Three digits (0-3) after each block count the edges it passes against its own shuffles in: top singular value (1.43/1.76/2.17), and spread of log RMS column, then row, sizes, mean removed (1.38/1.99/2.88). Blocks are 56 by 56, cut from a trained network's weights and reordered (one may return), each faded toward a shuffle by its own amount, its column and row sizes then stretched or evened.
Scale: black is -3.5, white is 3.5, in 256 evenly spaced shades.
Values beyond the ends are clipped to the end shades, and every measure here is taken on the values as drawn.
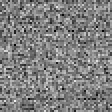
0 1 1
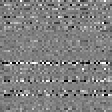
3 0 3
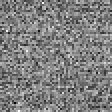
0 0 0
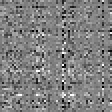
1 3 2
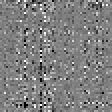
2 3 2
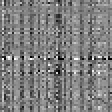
3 2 3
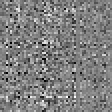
0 3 2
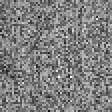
0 1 1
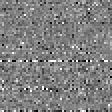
2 0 2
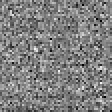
0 2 0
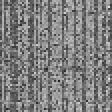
3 0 0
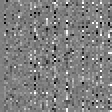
1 3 0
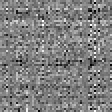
1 3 1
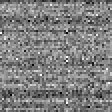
2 0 1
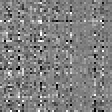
0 3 2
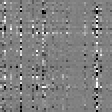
2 3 1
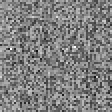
0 1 1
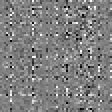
2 3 2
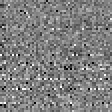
1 0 2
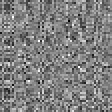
3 2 1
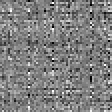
1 3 0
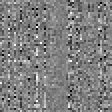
0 3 0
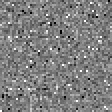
0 0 1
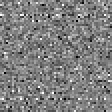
1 0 2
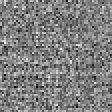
0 2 0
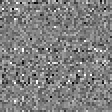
1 0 2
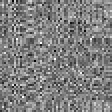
3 1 0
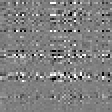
3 2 3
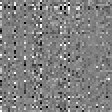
2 3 1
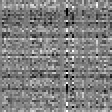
3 3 1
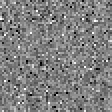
0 0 0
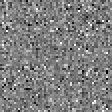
0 1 1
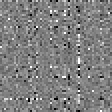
2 2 1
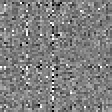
1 2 1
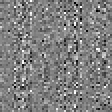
2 3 0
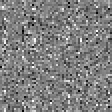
1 2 0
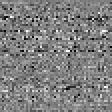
0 1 3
